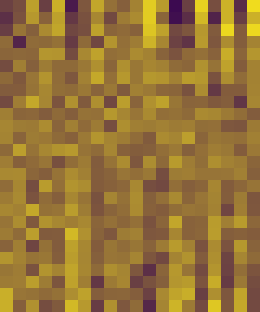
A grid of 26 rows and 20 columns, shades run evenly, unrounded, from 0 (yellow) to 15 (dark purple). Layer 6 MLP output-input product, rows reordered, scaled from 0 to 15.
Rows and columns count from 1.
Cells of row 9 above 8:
10
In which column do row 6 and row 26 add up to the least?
17
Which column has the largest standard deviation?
12
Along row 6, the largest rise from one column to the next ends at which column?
19
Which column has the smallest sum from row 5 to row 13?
8
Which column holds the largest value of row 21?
3
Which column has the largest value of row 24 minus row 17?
11
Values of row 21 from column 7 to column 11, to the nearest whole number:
6 9 7 8 7
